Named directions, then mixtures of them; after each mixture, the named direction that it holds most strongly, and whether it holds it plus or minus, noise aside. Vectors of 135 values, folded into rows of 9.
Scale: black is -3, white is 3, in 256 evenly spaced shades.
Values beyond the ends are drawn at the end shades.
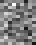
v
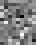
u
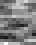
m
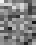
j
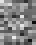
j, plus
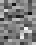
u, plus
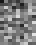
j, minus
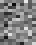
v, minus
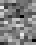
u, plus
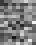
j, minus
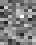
u, minus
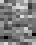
m, plus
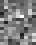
u, minus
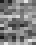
m, plus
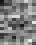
j, minus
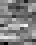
m, minus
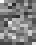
v, minus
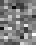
j, minus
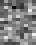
j, minus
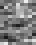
m, plus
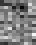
j, minus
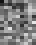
j, minus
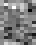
j, plus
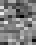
u, plus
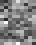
m, plus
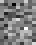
v, minus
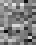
v, plus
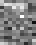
j, plus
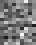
u, plus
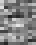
m, minus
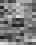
m, plus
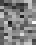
j, minus
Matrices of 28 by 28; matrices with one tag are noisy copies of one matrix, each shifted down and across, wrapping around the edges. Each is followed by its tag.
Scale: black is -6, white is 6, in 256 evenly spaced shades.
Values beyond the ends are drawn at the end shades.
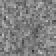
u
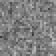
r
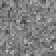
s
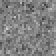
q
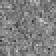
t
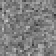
u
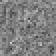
q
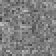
t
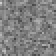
u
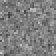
t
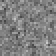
s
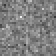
u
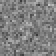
q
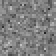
q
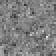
s
